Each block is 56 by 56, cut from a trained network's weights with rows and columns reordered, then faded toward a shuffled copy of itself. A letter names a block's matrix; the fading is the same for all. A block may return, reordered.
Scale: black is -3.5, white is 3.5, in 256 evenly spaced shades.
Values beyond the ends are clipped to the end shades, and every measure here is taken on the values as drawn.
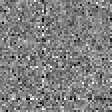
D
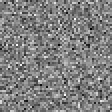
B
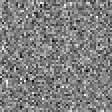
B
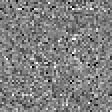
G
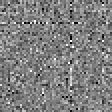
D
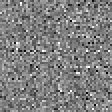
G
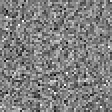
B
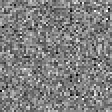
B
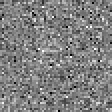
G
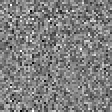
B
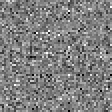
G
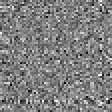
D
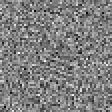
B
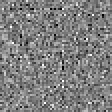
G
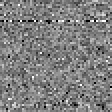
D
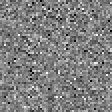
G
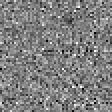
G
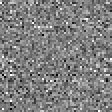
G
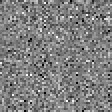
G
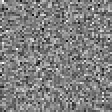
B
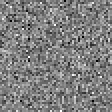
B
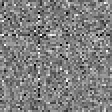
D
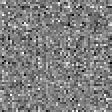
G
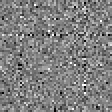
D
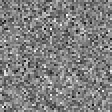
B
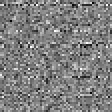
D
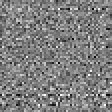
D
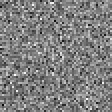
B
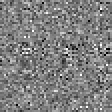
G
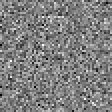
B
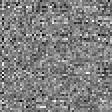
D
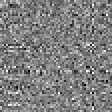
D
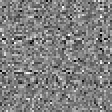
D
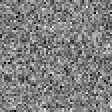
B
